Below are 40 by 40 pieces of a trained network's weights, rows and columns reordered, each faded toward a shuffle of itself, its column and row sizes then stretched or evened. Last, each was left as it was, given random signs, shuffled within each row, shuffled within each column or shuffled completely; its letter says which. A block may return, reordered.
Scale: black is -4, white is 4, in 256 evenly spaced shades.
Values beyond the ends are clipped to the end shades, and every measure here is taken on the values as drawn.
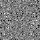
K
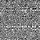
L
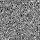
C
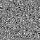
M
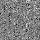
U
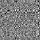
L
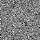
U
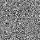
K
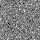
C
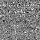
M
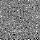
K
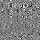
L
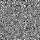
K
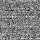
M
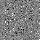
U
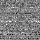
M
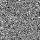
C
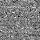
M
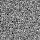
C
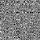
L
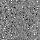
U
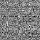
L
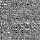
L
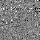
K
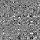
L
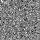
C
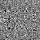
L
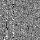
U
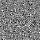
K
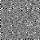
L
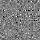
K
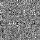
K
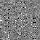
L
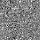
K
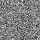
C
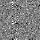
K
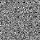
K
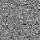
L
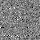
M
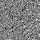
U
